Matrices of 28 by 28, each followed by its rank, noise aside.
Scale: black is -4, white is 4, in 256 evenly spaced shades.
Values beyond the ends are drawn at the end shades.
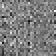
six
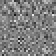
six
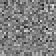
eight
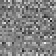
six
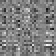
three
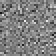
eight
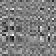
three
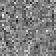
eight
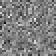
eight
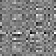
three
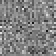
six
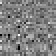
four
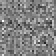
eight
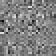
four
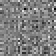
four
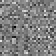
six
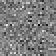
eight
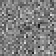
six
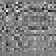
three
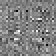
four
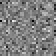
six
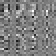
three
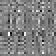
three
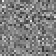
eight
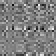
three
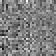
six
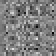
four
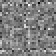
six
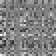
four
